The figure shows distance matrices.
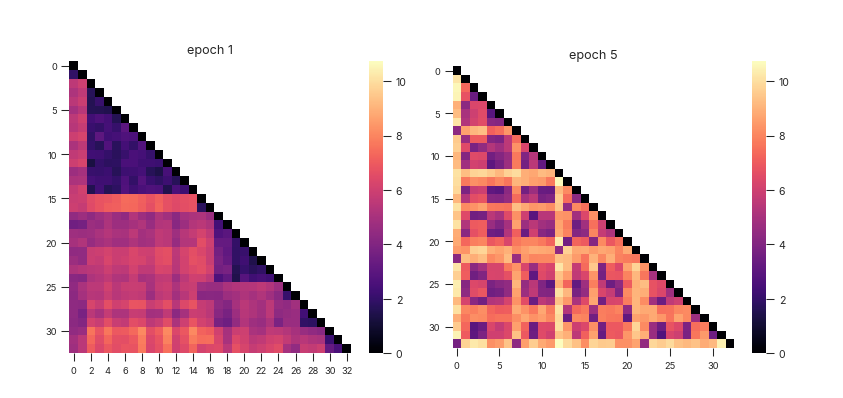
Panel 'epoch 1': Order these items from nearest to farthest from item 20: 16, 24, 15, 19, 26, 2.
19, 24, 2, 26, 16, 15
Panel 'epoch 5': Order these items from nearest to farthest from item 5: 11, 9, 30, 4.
4, 11, 9, 30
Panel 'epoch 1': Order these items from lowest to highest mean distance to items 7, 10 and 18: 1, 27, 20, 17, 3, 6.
3, 6, 17, 20, 1, 27
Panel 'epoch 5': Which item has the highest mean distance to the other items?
12
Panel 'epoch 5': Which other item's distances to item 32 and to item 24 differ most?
31
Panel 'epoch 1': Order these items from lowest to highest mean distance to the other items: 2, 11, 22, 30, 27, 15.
2, 11, 22, 27, 30, 15
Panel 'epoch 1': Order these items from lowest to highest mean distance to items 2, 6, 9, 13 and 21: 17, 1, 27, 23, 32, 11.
11, 17, 23, 1, 27, 32
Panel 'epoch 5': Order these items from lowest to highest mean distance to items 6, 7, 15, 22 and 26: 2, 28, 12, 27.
27, 2, 28, 12
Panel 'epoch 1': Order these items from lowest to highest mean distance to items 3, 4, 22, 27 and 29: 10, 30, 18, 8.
18, 10, 8, 30
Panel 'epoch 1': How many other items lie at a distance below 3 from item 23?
5
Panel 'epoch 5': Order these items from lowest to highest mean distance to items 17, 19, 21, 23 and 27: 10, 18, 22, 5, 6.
5, 10, 18, 6, 22
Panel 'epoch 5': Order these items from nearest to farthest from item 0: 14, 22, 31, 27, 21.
22, 21, 27, 14, 31
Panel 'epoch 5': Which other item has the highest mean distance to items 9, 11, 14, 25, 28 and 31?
0
